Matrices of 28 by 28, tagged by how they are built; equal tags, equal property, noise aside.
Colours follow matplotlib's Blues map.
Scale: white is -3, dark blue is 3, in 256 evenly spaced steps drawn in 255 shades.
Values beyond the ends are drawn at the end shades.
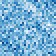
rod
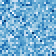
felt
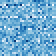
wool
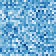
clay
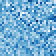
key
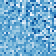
key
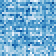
clay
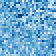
key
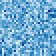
clay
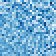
key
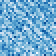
rod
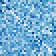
felt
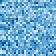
clay
